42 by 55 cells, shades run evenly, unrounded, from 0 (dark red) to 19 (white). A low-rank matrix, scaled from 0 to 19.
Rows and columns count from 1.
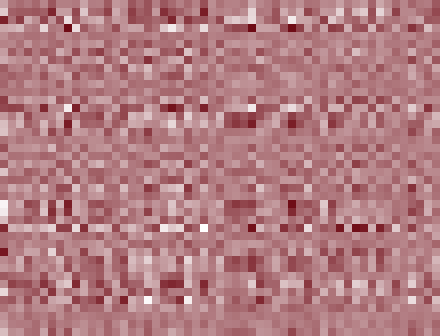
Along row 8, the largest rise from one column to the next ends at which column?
10
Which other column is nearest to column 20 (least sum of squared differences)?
49
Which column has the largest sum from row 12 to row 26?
22
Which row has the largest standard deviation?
29
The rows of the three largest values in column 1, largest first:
26, 27, 37
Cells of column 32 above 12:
5
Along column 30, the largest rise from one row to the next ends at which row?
3
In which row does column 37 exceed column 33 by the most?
14
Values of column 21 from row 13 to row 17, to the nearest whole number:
13 4 10 12 8
